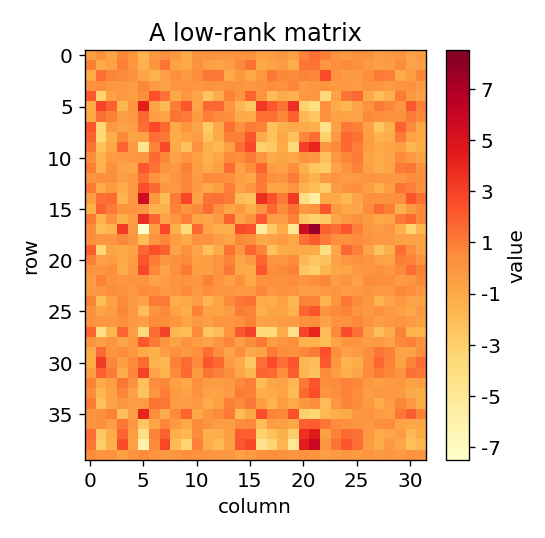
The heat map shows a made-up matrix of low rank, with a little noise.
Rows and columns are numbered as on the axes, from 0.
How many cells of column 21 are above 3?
5
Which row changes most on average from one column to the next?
17
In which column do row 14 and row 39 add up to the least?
21
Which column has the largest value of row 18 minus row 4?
22
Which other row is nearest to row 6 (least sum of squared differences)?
31
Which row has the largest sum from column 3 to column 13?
14
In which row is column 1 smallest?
27
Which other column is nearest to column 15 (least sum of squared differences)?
7
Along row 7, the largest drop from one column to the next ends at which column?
1
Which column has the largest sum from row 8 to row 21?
6
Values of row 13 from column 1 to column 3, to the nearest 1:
-1 0 -1
